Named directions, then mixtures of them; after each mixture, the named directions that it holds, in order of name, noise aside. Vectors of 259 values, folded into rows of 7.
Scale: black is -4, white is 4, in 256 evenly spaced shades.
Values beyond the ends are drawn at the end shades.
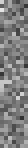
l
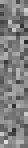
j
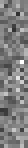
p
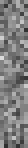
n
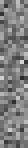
n, p.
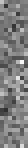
l, p.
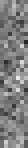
j, n, p.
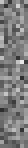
n, p.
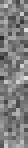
n.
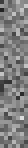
l.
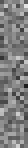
l, n, p.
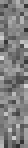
n.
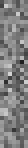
p.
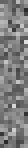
j.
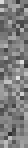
j, l, p.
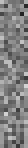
l, n.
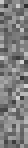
l, n, p.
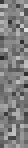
j, l, n.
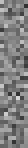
l, n.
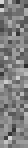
j, l.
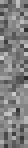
n.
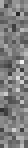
p.
